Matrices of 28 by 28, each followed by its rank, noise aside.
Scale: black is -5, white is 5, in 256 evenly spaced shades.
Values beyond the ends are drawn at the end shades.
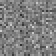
eight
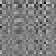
two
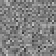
eight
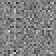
six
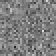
eight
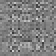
three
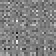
four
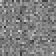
eight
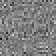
six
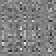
three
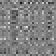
three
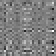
two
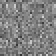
six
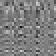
three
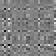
two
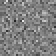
eight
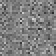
eight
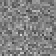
eight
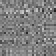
six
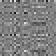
three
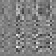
two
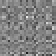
three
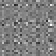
three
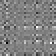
two
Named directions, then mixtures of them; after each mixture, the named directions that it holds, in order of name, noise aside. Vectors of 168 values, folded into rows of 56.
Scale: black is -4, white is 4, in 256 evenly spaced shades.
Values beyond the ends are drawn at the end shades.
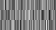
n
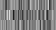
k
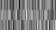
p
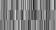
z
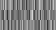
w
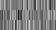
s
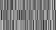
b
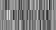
k.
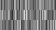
p, z.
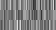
s, z.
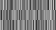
b, k.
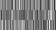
b, p.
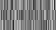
b, z.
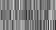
b, n, p.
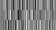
p, s, w.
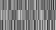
b, s.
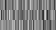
b, k, n.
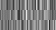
p, s.
